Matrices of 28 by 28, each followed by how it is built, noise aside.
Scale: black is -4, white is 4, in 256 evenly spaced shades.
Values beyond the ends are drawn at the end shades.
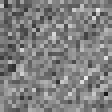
Hankel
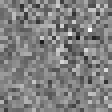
upper triangular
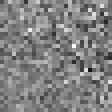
upper triangular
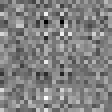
low rank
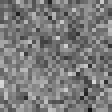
Toeplitz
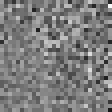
upper triangular
